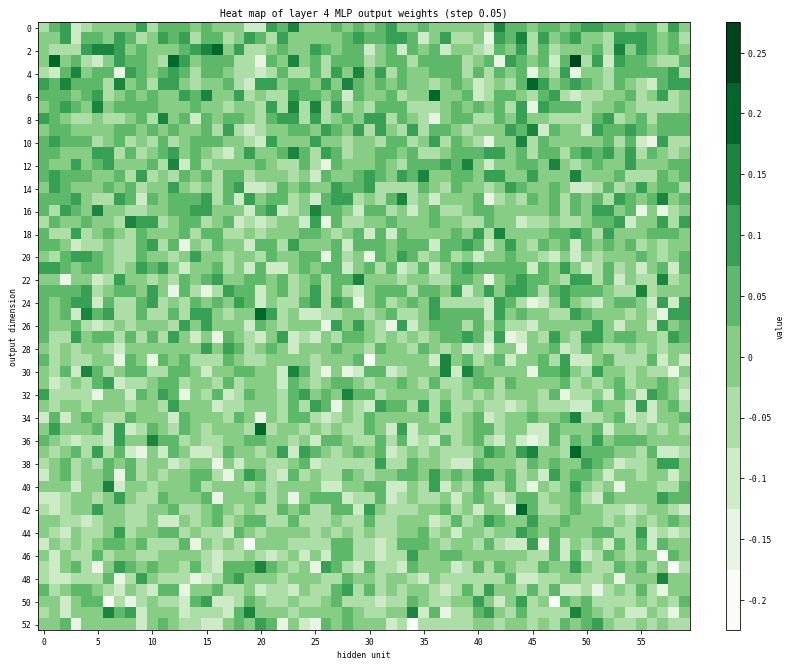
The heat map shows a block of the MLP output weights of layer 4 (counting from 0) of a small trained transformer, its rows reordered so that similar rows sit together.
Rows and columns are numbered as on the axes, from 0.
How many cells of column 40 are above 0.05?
3
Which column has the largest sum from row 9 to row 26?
27
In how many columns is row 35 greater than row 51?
26
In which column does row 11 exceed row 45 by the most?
19
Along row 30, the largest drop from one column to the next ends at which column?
38
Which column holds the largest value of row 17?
8
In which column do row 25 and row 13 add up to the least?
25
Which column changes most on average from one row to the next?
49
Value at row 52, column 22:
-0.15
